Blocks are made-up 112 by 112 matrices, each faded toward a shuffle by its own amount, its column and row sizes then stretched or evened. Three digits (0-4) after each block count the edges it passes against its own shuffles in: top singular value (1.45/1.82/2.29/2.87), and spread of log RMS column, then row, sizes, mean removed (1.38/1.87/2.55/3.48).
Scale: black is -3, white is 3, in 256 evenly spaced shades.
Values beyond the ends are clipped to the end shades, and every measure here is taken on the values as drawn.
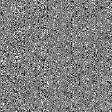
1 4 1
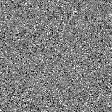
1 0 0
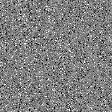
0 2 1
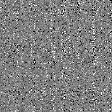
1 3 2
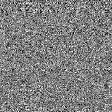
2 0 2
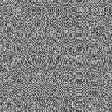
4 0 0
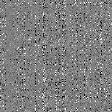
0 4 2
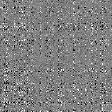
0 4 3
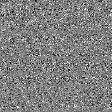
0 1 3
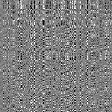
4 4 1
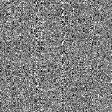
2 3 0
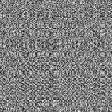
4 1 2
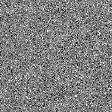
0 2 1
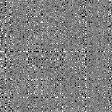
3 4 3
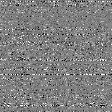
1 1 4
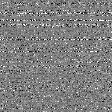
1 0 4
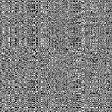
4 3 3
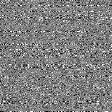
1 0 4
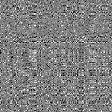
4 1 3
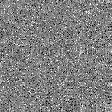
2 0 0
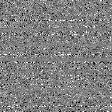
1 1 4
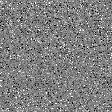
1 0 1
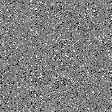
0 2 1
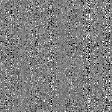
1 4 1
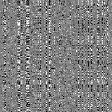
4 4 0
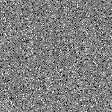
1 1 0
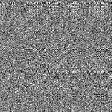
3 1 2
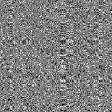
4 2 1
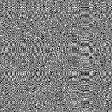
4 0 2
